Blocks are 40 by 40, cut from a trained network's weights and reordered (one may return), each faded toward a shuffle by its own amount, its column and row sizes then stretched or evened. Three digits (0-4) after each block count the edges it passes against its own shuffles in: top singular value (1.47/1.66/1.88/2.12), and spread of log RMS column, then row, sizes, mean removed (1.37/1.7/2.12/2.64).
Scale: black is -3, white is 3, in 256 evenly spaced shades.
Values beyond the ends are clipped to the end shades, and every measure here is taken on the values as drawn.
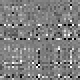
3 3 4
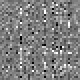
1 4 1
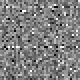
1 0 1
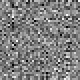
2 1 0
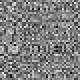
3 1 2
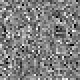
1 1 1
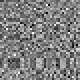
4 0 1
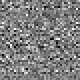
2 1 3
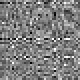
3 2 2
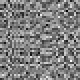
4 2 3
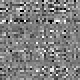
3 2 4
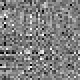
2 2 1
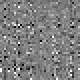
0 3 1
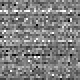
3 1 2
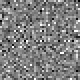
1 0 2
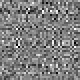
3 0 3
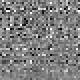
3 2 4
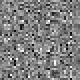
3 3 0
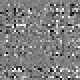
0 3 4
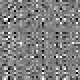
4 4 4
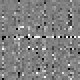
2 3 2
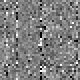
2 3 0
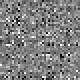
1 3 3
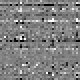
3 2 4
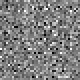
2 0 3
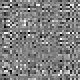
4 3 4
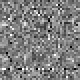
1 0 1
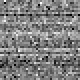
3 0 1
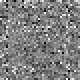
0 1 1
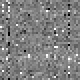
0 3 0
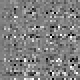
1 3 4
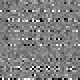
3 0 4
